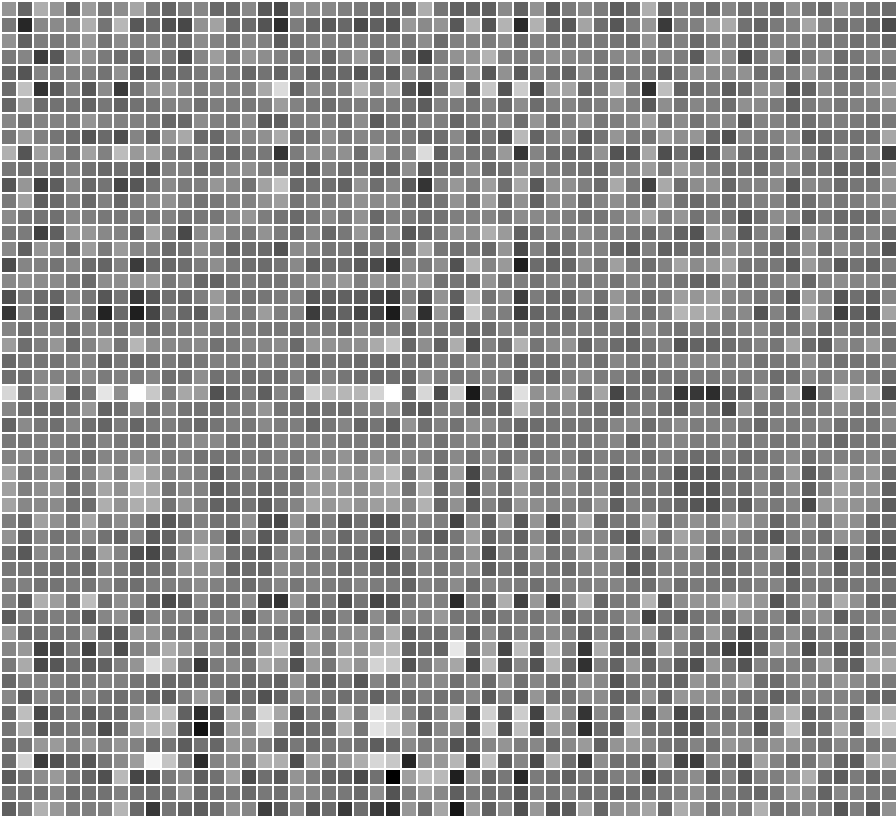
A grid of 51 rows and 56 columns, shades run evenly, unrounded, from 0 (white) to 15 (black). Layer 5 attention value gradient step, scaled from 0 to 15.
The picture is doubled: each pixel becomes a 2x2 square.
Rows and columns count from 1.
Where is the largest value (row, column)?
49, 25
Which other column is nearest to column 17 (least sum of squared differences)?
11
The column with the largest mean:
47
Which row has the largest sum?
20
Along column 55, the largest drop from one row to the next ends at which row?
45
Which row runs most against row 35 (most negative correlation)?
46
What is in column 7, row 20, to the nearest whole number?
13
